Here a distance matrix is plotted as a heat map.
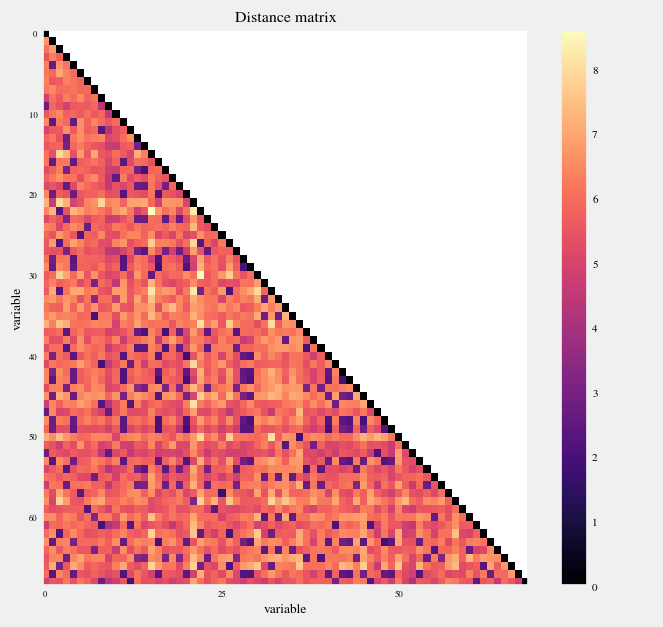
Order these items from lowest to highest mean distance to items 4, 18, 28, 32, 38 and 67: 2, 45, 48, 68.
48, 45, 68, 2
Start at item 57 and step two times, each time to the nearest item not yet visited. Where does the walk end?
5
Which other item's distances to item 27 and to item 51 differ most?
34
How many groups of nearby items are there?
13
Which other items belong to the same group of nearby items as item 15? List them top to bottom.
30
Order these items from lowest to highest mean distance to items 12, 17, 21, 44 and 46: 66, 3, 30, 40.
3, 30, 40, 66
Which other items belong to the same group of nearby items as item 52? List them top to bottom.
0, 9, 47
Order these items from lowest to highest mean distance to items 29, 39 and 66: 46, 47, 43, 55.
43, 47, 55, 46
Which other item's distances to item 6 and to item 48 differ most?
45
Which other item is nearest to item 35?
7
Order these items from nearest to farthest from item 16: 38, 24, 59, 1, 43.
43, 1, 38, 59, 24
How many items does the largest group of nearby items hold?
16
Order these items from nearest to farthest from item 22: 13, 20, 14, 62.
62, 13, 14, 20
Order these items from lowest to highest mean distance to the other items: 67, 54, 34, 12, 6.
67, 54, 12, 6, 34
